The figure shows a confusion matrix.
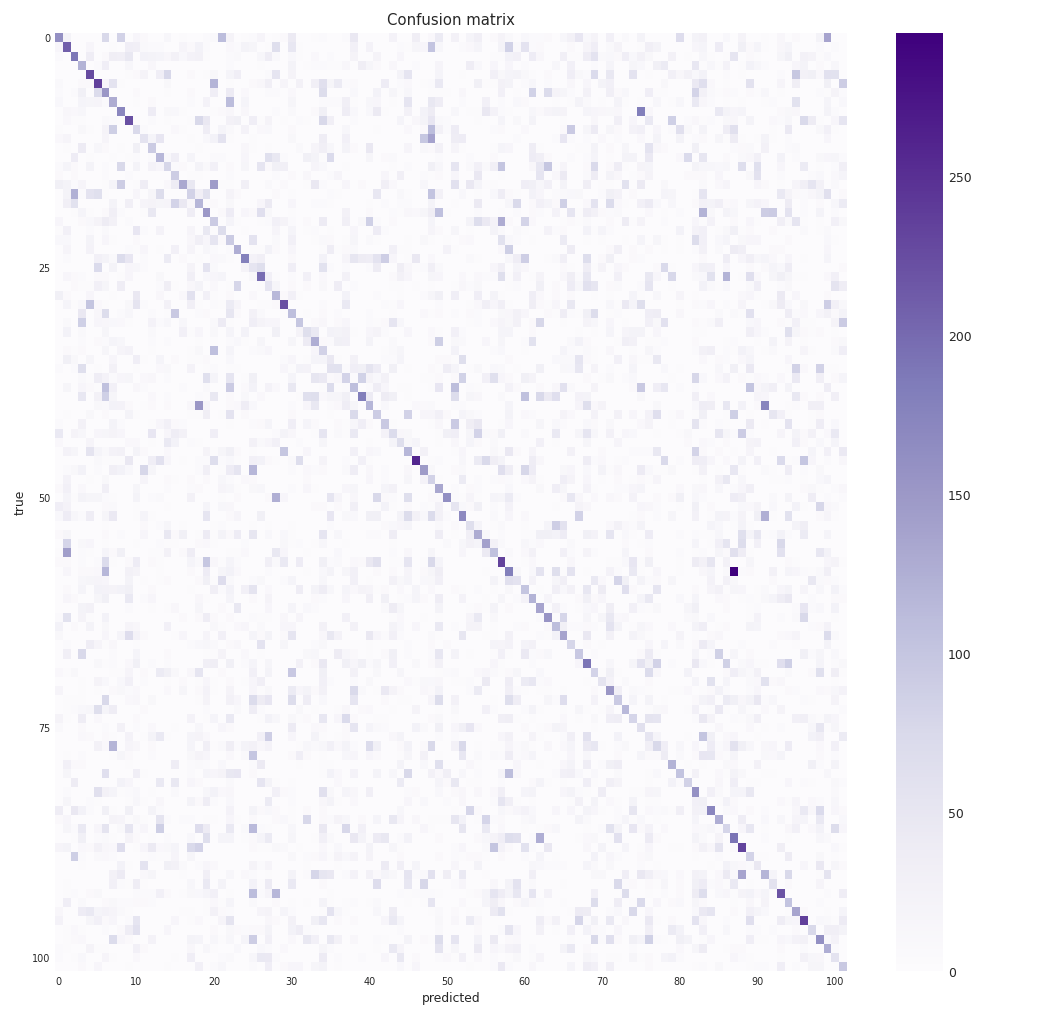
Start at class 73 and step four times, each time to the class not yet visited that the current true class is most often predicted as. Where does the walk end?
19
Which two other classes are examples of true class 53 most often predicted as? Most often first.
64, 65
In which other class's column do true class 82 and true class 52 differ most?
91
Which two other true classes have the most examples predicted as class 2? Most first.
17, 89
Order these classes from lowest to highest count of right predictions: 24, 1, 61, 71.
61, 71, 24, 1
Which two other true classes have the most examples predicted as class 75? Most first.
8, 38
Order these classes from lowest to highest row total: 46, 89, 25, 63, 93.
89, 63, 25, 93, 46
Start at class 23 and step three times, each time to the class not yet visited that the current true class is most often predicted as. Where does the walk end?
62
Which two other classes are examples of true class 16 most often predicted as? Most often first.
20, 8
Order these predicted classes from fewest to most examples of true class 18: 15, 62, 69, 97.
97, 62, 69, 15
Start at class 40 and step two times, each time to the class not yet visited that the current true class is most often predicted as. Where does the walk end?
88
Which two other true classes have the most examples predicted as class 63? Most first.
14, 6
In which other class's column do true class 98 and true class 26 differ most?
86
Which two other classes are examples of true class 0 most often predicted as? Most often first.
99, 21
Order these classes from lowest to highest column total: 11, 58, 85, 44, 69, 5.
11, 44, 85, 5, 69, 58
